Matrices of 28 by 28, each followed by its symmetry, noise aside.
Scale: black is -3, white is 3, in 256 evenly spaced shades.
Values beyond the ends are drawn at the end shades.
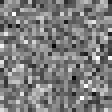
no symmetry.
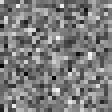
symmetric.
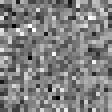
no symmetry.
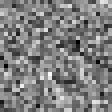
antisymmetric.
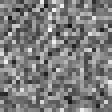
symmetric.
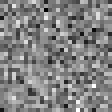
symmetric across the other diagonal.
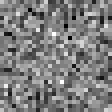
same after a half turn.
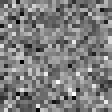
no symmetry.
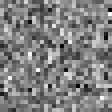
mirrored top to bottom.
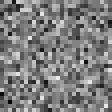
mirrored top to bottom.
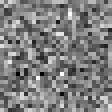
no symmetry.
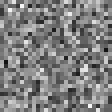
same after a half turn.
